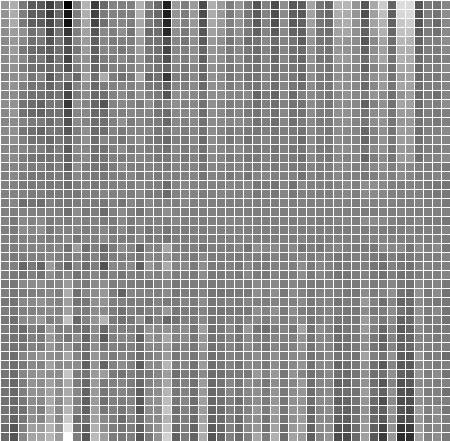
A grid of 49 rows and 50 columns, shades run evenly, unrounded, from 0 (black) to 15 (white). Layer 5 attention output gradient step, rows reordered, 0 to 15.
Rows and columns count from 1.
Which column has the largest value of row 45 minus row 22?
19
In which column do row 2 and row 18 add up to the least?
8
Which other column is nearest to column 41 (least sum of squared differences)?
47
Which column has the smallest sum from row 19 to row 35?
46
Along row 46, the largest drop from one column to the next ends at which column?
20
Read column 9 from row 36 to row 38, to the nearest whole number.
6 7 8
